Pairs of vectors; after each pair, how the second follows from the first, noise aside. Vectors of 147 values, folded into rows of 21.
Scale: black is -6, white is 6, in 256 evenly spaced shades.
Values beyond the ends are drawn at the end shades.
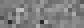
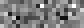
reversed, negated, scaled up.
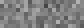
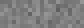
wrapped around, shrunk.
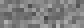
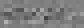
partly zeroed.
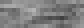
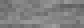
wrapped around, shrunk.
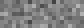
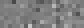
reversed, negated, partly zeroed.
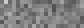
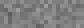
wrapped around, shrunk.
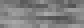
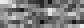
wrapped around, negated, scaled up.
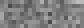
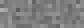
wrapped around, shrunk.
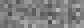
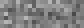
reversed.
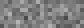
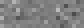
reversed, negated, partly zeroed.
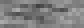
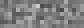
sign-scrambled.
